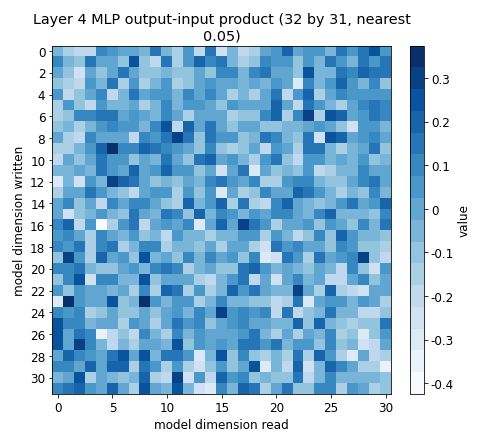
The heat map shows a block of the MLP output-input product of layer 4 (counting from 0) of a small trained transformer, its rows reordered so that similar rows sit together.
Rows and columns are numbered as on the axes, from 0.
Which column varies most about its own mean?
2
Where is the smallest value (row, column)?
16, 4
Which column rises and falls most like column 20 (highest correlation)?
23
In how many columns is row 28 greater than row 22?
14
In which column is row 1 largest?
7
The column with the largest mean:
8
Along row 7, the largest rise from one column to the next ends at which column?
12
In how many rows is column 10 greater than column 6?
17
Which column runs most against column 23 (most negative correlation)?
1
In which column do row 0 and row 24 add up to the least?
3
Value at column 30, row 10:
-0.05
